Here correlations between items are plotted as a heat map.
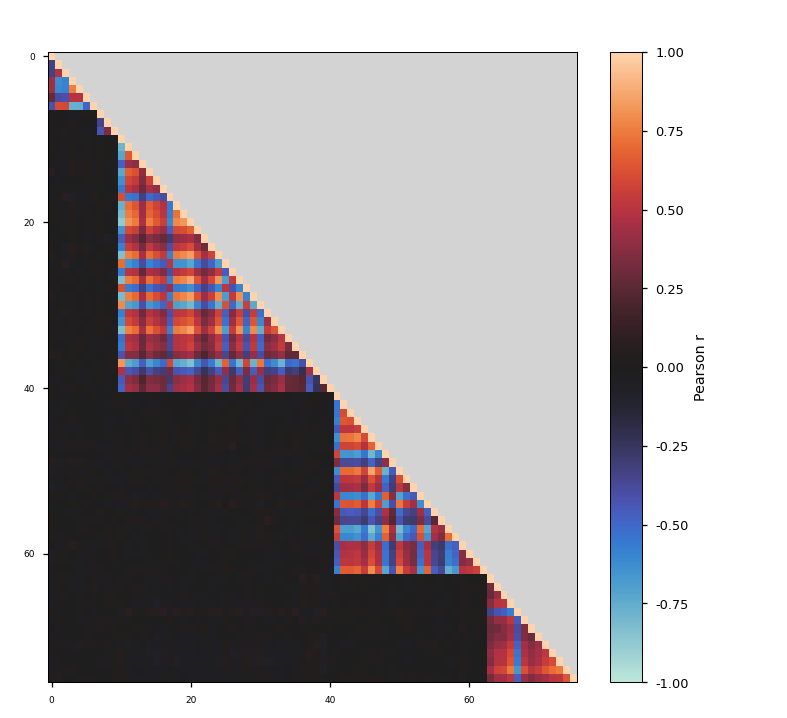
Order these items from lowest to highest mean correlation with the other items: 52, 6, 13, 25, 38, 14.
25, 38, 6, 52, 13, 14
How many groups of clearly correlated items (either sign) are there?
5
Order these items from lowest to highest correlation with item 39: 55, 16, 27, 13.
55, 13, 16, 27
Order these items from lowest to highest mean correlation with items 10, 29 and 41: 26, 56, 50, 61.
50, 61, 26, 56
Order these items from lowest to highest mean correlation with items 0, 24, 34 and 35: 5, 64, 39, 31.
64, 5, 39, 31
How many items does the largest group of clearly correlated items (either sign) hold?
31
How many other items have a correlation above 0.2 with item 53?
7
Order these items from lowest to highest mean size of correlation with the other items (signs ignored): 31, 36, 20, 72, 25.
72, 36, 31, 25, 20
